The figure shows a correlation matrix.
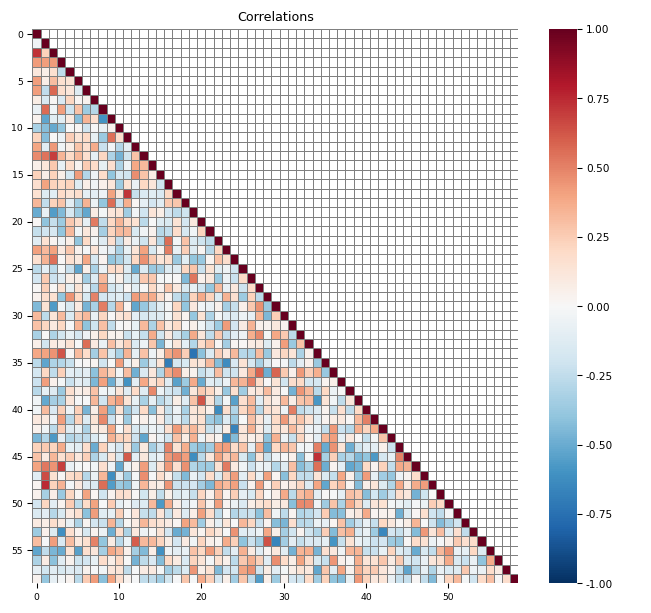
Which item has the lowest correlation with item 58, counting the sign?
27
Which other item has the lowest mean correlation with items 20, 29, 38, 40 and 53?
18
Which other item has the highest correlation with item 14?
38
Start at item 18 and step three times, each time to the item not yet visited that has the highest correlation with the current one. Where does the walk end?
17
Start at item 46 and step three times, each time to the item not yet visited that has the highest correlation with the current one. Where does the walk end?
45
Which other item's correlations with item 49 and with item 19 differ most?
6
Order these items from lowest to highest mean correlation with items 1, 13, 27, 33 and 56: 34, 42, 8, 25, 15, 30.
15, 25, 42, 30, 34, 8
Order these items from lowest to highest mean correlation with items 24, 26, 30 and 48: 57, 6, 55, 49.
55, 57, 6, 49
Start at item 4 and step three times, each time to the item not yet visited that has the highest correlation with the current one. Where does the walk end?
12
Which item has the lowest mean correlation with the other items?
35
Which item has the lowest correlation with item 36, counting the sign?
54
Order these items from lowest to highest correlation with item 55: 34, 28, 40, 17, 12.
34, 12, 40, 17, 28
